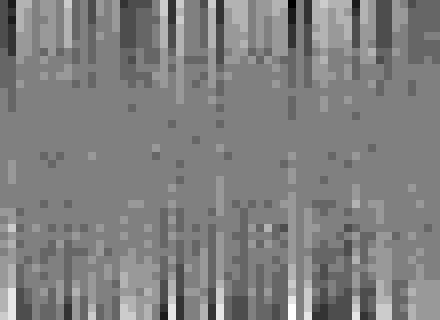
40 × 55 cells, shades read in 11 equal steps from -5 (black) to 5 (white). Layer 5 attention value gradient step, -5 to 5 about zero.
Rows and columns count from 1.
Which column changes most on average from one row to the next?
45
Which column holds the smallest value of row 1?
37
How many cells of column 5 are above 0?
2
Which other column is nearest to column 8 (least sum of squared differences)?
20
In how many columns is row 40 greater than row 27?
20
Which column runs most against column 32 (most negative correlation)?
36
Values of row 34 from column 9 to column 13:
-1 0 0 0 0
